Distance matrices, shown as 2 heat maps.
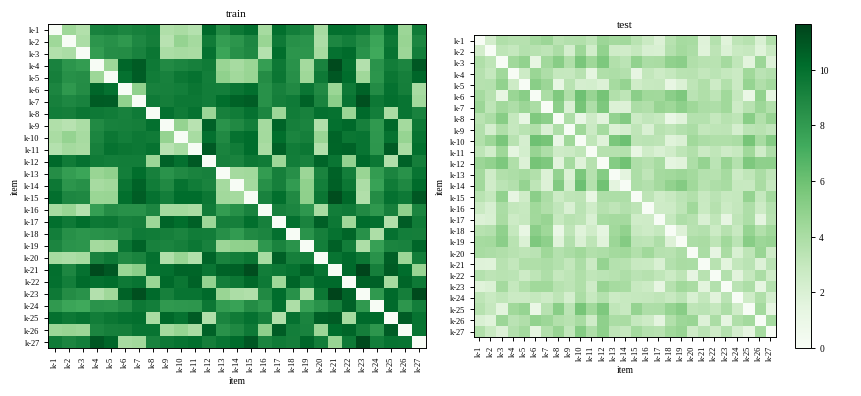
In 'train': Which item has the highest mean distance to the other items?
k-21
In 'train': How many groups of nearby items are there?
5
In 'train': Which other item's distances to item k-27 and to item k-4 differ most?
k-23
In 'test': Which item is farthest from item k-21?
k-12
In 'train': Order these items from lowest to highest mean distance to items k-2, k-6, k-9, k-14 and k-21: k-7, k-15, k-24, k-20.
k-20, k-7, k-24, k-15
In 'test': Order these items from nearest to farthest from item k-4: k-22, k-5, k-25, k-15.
k-15, k-5, k-22, k-25
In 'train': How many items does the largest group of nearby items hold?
9
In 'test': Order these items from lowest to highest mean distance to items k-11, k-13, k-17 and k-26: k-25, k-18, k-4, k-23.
k-23, k-4, k-18, k-25
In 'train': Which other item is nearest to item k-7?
k-27
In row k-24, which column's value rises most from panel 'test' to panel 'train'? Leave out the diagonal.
k-22
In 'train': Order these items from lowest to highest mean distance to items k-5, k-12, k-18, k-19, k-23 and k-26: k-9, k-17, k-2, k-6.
k-2, k-9, k-17, k-6
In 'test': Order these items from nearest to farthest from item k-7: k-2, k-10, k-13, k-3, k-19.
k-13, k-2, k-3, k-19, k-10
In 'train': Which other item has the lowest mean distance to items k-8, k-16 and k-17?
k-25
